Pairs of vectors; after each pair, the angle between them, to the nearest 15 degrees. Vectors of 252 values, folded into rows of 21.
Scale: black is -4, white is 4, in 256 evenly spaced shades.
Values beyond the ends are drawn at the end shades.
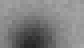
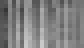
120 degrees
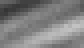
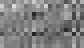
120 degrees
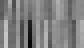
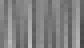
105 degrees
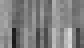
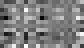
105 degrees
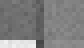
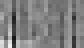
75 degrees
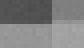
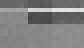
75 degrees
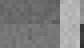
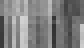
120 degrees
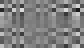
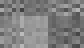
135 degrees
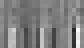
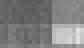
75 degrees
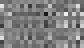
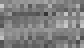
30 degrees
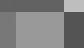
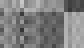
150 degrees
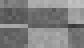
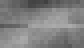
120 degrees
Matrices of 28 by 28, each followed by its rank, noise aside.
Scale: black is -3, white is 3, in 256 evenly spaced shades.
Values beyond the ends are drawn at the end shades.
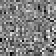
five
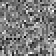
eight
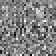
seven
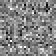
eight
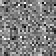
six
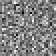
eight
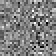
four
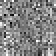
five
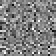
seven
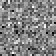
seven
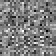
four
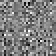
four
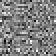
six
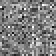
eight
